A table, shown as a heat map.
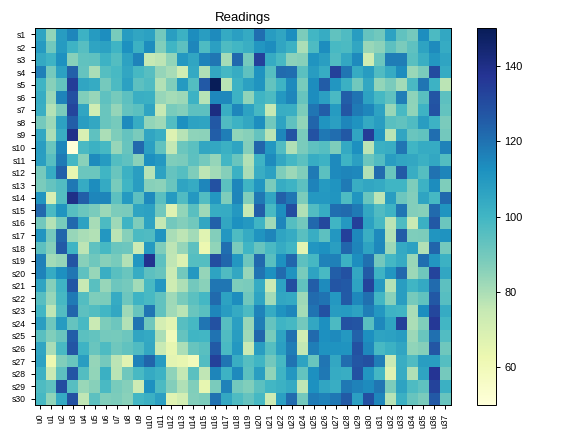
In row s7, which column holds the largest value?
u16
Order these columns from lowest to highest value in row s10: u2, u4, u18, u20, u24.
u24, u4, u18, u2, u20
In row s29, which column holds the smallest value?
u15
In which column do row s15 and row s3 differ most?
u23
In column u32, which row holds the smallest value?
s28
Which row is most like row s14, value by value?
s1
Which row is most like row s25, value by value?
s26
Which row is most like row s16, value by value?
s7
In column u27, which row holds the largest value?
s4
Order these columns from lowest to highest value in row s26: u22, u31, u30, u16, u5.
u5, u31, u22, u30, u16
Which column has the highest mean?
u36
